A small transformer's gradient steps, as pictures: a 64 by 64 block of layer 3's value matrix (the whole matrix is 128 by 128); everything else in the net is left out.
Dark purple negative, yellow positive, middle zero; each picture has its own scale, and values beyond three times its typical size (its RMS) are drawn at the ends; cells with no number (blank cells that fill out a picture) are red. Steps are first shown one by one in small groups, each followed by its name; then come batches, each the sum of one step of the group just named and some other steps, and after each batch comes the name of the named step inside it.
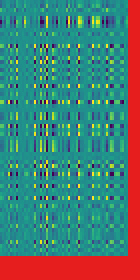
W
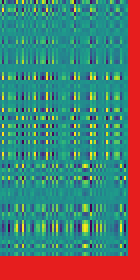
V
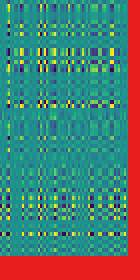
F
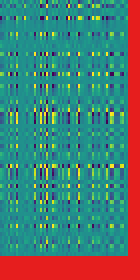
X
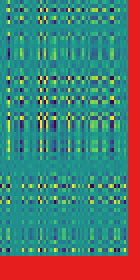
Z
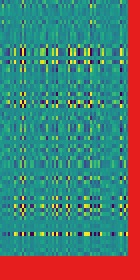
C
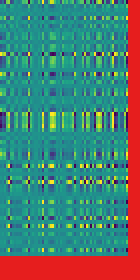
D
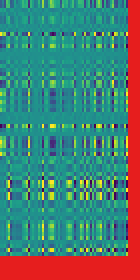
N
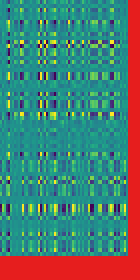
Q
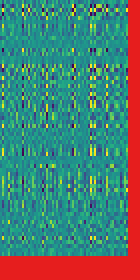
X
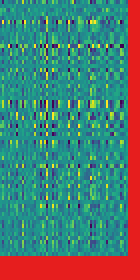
W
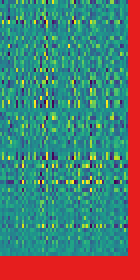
D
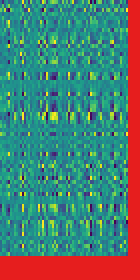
Q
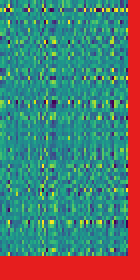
Q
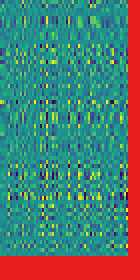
W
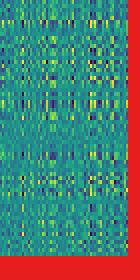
Q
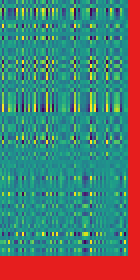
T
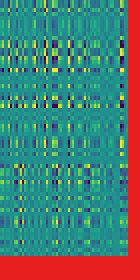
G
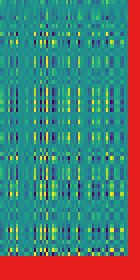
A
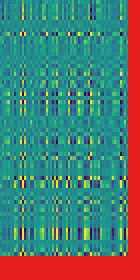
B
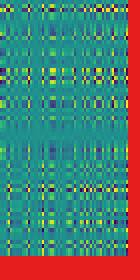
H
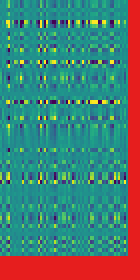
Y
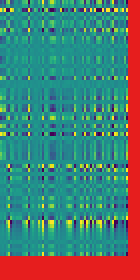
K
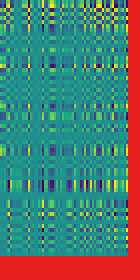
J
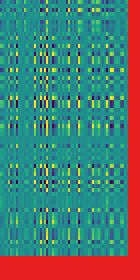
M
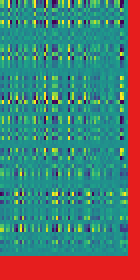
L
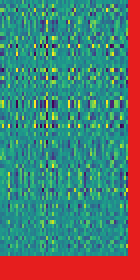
H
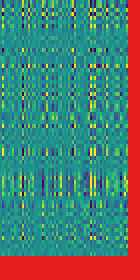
J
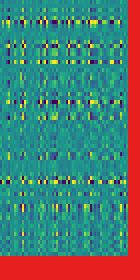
Y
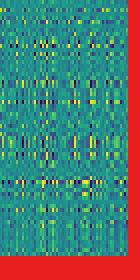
K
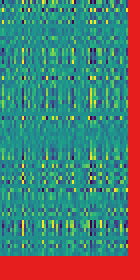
H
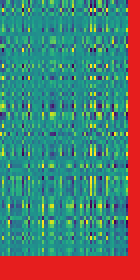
K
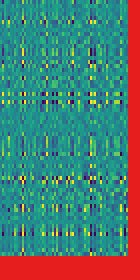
B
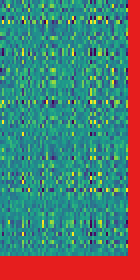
H
